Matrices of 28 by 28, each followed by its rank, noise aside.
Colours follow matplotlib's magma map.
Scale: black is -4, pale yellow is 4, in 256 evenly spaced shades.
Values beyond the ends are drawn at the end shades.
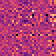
four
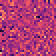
six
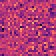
six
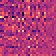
three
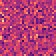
six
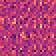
four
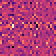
three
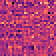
four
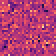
five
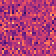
six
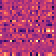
three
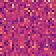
five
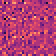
five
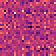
four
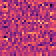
five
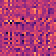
four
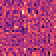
five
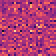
four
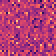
six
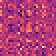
three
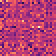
five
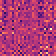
four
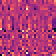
three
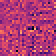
five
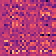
four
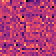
four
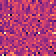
five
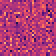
six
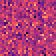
six
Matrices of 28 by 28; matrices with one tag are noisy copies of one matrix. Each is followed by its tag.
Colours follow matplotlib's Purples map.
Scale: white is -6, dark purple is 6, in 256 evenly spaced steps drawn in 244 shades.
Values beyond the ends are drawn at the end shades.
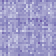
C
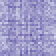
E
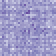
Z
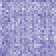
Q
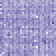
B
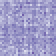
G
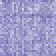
Q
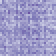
Z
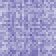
E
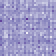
B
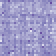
Q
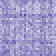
Q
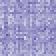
G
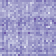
C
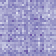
E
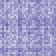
C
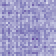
Z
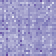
C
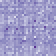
G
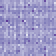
B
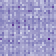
B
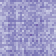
E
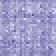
Q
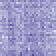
E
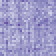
C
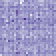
B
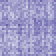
C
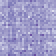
E
